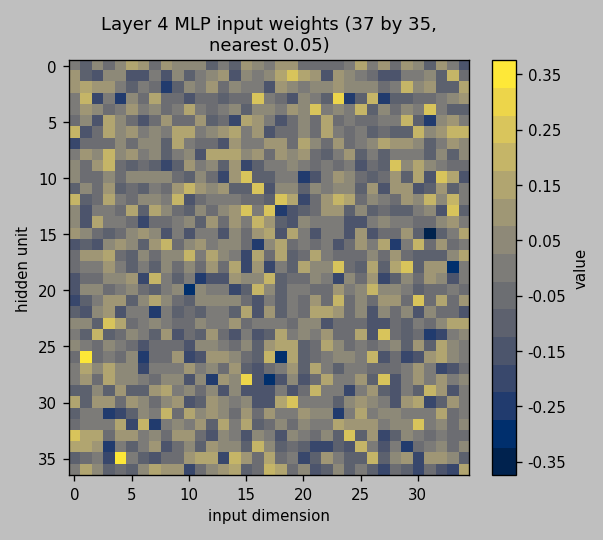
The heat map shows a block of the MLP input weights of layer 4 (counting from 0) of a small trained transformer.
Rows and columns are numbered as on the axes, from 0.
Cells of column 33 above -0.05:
20
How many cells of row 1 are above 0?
16
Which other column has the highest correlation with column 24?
19
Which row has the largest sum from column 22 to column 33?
12
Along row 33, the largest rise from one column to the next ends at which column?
24
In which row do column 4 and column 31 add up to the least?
15
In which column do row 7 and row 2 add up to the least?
8
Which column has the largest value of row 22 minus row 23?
22
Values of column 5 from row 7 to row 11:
-0.05 0.1 -0.1 0.05 -0.05
